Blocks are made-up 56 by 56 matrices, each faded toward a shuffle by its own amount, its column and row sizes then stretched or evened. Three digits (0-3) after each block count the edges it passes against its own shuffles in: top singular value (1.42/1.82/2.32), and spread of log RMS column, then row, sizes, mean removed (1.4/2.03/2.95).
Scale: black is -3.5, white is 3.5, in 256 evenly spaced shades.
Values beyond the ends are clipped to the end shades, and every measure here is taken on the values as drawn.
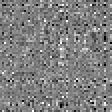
2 2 2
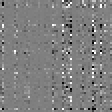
1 3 2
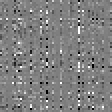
2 3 2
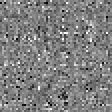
0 2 1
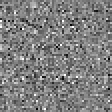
0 1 2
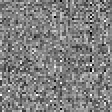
1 2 0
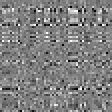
3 1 3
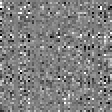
0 3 2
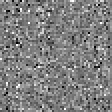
0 2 1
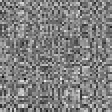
3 1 1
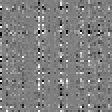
1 3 2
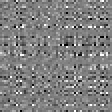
3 2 3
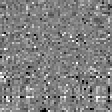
2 1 2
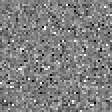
0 0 2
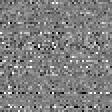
0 0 3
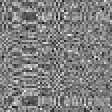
3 1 0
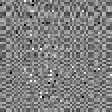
3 0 0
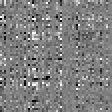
2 3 2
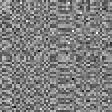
3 1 0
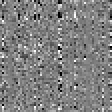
2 3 1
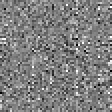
0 2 1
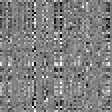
3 3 1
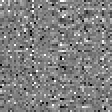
2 1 0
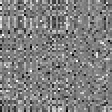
3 2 0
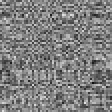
3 0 1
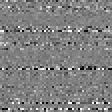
2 0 3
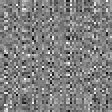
3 3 1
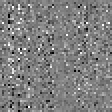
0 2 1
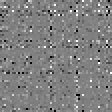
1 2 2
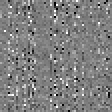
1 3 1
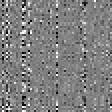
3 3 1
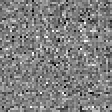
0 1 2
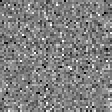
2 0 0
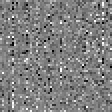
1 2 0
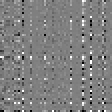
3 3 2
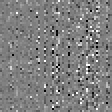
1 3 0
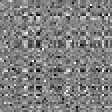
3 1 2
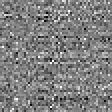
2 1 1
